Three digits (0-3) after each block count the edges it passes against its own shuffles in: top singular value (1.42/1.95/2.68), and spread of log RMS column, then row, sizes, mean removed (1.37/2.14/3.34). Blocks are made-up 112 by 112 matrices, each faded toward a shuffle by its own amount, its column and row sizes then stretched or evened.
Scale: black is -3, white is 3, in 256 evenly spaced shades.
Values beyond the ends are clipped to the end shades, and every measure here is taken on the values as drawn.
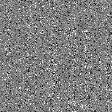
0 2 0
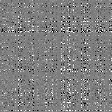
2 3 3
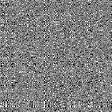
2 2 2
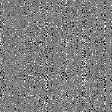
2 3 1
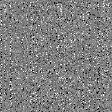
1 2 1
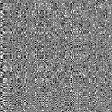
3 2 1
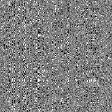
2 3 0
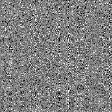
2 2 0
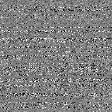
0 1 3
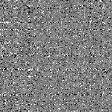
2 1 2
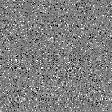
2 0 1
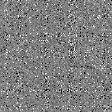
1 2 2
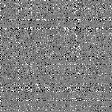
2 2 3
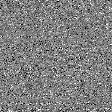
0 0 2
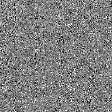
1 2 1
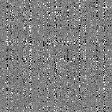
2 3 2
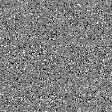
0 1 2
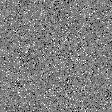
0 1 0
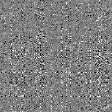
2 3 2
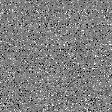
1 0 2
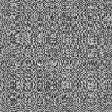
3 2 0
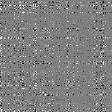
2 3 3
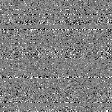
2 1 3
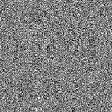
2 1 1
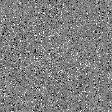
0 2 0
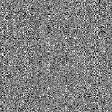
2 2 2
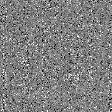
1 2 0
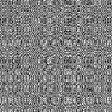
3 2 1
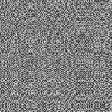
3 1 2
